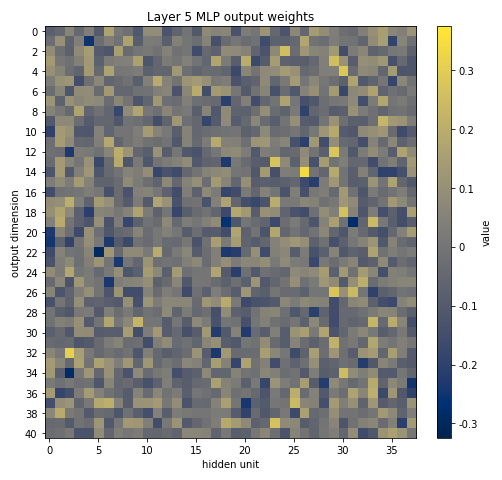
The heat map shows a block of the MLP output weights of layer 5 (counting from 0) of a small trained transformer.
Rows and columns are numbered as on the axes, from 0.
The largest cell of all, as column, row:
26, 14
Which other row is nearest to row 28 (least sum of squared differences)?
8
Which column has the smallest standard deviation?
12
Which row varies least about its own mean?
28
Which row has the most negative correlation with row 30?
11
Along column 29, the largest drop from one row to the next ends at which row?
27
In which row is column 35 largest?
29
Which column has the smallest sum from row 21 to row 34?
19
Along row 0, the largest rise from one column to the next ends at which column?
6
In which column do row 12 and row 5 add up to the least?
35
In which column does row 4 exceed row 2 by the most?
30
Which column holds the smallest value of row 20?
0
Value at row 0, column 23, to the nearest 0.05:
-0.05
